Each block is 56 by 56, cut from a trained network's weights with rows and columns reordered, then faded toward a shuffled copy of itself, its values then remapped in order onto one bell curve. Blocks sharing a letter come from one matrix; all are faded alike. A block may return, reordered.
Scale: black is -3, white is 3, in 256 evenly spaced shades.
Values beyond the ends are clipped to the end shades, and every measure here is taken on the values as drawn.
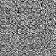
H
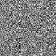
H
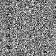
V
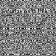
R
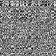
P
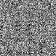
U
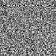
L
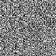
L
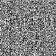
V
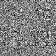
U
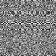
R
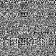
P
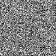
V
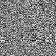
L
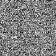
U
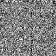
U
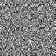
H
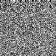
L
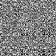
L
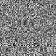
L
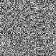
L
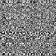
P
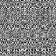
P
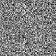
L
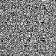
L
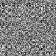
H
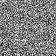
U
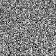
V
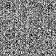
U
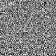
H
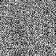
V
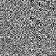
H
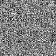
U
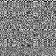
P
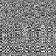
P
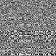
R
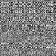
P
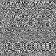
R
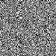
V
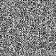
V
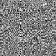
H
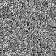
V
